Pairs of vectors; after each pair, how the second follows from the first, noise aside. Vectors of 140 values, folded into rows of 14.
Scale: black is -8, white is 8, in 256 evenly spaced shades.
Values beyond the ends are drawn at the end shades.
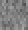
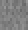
shrunk.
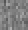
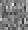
wrapped around, scaled up.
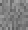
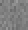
shrunk.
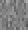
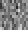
reversed, scaled up.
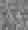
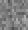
wrapped around.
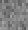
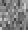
reversed, scaled up.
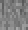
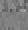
wrapped around, negated, partly zeroed.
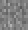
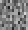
wrapped around, negated, scaled up.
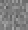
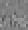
wrapped around, negated, partly zeroed.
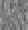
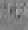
wrapped around, negated, partly zeroed.
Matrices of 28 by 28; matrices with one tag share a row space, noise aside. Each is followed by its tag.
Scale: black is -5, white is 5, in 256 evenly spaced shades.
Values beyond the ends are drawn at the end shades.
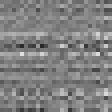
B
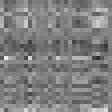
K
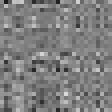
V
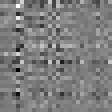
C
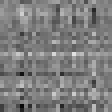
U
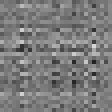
U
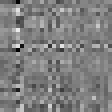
C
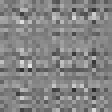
U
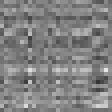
K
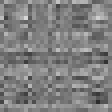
K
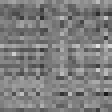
B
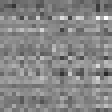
B
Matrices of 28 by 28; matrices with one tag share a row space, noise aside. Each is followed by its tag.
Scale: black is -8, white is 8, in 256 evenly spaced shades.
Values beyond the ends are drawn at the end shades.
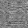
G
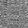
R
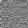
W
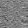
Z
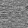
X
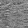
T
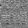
W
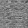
G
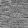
T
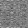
W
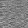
X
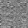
W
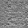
G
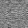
G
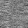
T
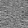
Z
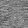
T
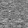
X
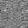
Z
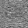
G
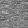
T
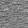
T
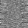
Z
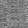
R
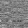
T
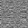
W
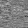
T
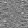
Z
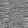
T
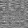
X
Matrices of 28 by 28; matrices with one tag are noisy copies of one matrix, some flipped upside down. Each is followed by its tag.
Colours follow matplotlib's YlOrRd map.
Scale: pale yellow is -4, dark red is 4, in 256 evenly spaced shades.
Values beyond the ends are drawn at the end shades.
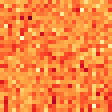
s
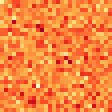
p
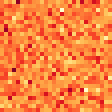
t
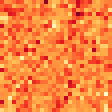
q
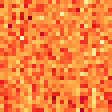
s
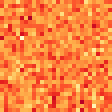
s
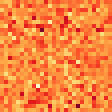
p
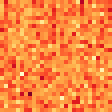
s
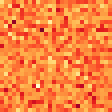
p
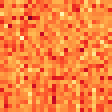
s
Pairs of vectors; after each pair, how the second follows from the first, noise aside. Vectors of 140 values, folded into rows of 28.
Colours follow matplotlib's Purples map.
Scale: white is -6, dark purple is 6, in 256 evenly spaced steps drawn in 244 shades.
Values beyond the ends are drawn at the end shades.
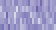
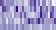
reversed, negated, scaled up.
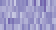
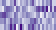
reversed, scaled up.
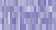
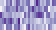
wrapped around, negated, scaled up.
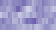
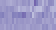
wrapped around, partly zeroed.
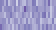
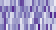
reversed, negated, scaled up.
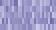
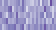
wrapped around.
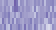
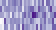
wrapped around, negated, scaled up.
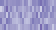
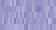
reversed, negated, shrunk.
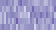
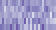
wrapped around.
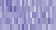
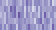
wrapped around.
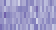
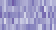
wrapped around.
